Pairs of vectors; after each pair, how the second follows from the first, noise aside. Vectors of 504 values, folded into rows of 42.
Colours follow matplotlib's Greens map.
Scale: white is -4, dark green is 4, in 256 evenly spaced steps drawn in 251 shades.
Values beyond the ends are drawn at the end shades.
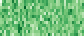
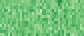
wrapped around, shrunk.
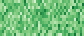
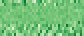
partly zeroed.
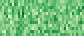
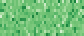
wrapped around, partly zeroed.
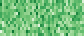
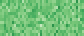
wrapped around, shrunk.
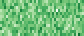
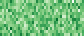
wrapped around.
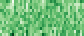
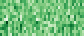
wrapped around, negated.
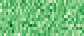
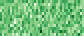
wrapped around.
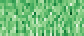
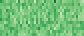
wrapped around, shrunk.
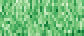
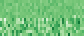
wrapped around, partly zeroed.
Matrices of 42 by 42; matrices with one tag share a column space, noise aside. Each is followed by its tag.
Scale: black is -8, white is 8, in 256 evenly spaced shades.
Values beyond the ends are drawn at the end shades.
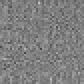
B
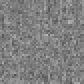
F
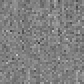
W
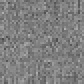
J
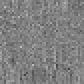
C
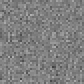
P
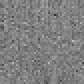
B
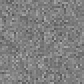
P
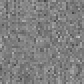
J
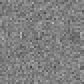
P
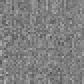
F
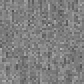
C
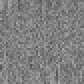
C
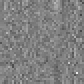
J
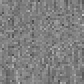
C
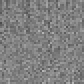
W
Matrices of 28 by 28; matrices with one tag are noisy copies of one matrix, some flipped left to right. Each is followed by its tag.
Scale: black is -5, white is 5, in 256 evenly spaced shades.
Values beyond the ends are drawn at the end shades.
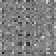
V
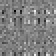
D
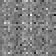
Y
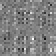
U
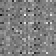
Y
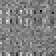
D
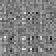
U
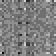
V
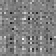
U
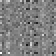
V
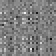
U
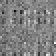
D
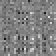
U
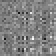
U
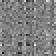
V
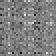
Y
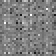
Y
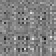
U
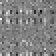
D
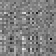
U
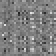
U
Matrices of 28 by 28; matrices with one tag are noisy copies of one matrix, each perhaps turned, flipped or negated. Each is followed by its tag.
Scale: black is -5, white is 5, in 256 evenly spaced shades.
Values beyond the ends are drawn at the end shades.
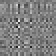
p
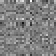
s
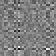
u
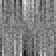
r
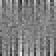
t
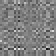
u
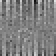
t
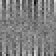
t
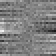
r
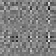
u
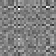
u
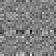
s
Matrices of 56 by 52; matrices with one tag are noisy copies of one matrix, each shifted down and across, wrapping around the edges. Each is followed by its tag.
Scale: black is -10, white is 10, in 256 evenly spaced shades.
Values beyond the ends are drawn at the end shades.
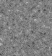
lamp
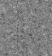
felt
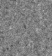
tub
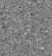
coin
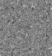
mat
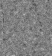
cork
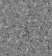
cork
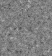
lamp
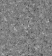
felt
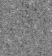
felt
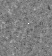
tub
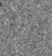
tub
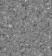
coin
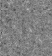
felt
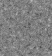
lamp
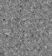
mat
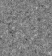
coin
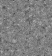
coin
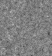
tub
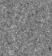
tub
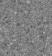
coin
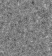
tub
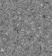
coin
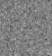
mat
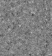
mat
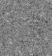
felt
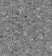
felt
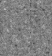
felt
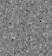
mat
